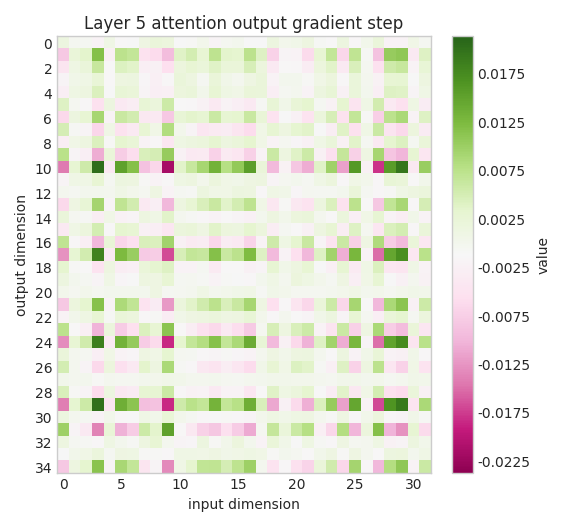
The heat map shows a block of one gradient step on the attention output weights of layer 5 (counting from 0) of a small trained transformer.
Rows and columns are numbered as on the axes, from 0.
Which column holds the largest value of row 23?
9
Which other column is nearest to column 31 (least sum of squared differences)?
15
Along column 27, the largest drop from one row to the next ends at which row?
10
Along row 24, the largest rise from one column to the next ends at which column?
28
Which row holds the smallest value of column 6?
31
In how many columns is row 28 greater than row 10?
13
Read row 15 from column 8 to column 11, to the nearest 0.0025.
-0.0025 -0.005 0.0025 0.0025
